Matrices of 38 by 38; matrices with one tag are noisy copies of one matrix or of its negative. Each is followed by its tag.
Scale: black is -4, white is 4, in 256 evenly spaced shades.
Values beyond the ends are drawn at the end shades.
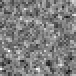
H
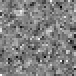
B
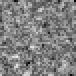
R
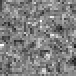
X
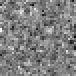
B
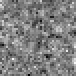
X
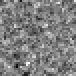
R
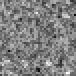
H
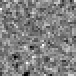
R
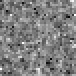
H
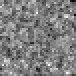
H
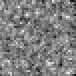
H
